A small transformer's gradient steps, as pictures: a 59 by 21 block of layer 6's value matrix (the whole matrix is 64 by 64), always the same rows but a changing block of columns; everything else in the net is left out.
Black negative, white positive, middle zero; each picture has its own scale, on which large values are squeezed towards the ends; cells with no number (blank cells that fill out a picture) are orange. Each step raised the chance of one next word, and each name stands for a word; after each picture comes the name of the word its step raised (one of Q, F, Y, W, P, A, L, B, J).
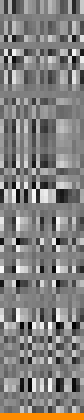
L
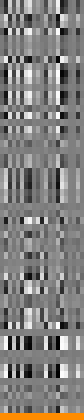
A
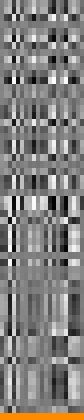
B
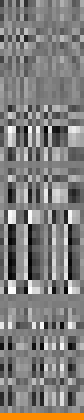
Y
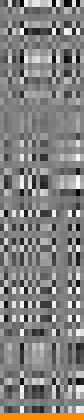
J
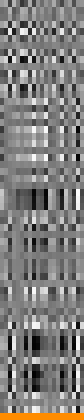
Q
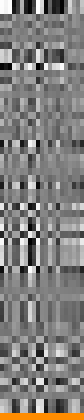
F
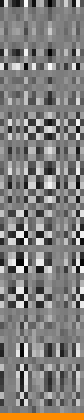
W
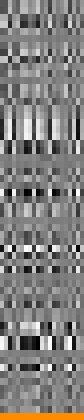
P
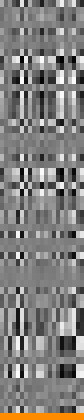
A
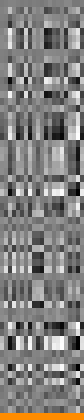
P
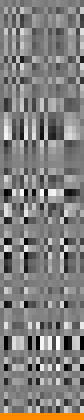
P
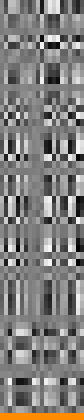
B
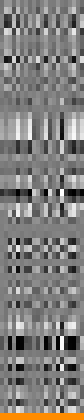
P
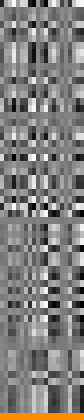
J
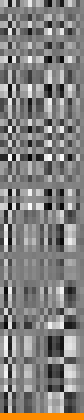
Q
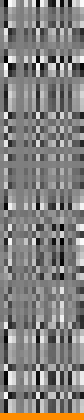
F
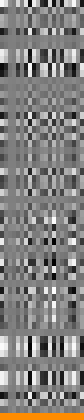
W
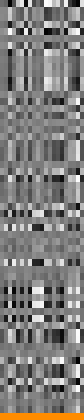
J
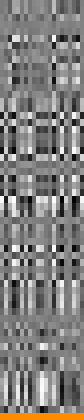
B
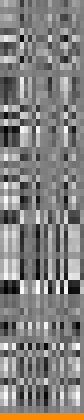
Y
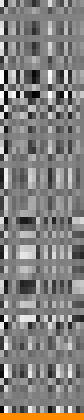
A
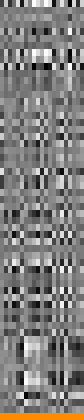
W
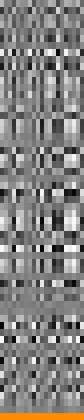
L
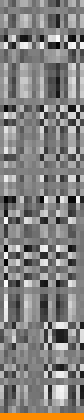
B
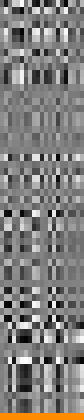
J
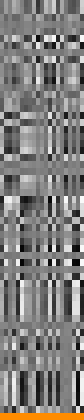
B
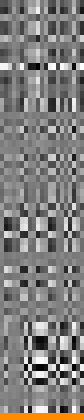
F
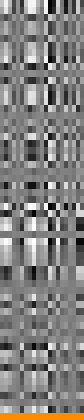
F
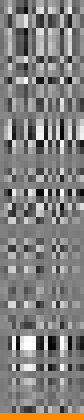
P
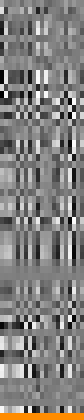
A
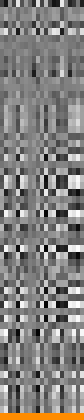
J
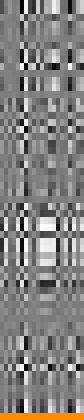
F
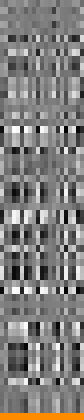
Y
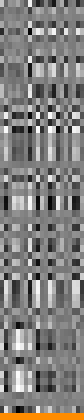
Q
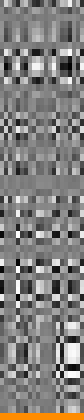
W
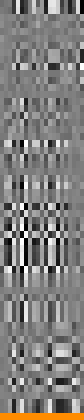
F
